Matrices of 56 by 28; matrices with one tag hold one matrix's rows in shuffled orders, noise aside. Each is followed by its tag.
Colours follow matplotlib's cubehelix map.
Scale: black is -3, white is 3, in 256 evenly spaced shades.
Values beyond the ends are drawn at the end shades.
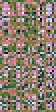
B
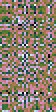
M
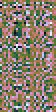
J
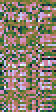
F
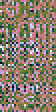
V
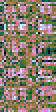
F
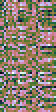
F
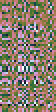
M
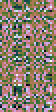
J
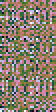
V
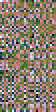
V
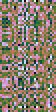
M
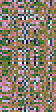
M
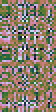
M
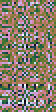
M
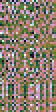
V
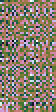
V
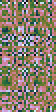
M
